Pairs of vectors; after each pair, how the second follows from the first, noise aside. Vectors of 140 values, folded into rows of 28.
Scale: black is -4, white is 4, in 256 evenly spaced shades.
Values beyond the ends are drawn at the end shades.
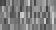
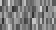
wrapped around.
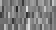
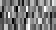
scaled up.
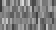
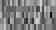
wrapped around, negated.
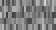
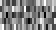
scaled up.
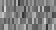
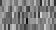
wrapped around, negated.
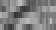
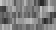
wrapped around.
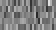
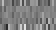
reversed, negated, partly zeroed.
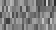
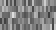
wrapped around, negated.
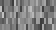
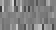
negated, partly zeroed.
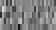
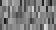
wrapped around.
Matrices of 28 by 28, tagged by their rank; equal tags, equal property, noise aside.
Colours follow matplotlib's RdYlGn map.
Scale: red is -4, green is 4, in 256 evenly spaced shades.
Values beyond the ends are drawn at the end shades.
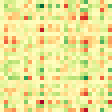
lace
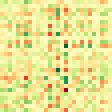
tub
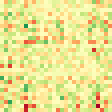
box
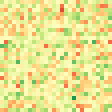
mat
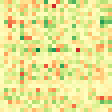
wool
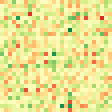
wool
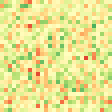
mat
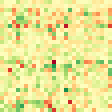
wool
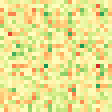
wool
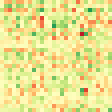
box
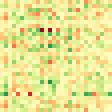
box
